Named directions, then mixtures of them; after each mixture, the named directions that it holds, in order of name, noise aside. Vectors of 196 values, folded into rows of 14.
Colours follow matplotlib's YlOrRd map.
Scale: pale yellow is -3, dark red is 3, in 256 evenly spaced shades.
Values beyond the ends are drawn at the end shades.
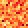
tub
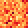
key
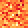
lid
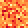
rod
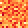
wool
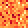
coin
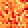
coin, key.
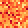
coin, wool.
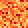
coin, lid, wool.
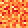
coin, wool.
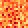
coin, rod, wool.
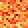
coin, lid, wool.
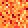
coin.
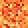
lid, rod.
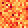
coin, lid.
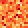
coin, lid, tub.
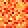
key, wool.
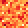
tub.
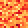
lid, tub, wool.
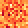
lid, rod, wool.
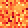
coin, key.
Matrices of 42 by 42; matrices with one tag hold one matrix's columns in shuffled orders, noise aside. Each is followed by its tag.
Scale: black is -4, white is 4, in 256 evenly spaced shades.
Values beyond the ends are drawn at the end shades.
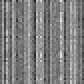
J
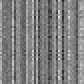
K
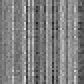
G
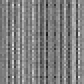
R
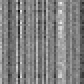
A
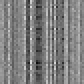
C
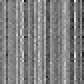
J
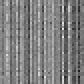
G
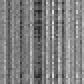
A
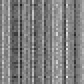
R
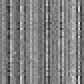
G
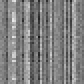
J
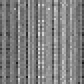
R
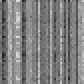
J
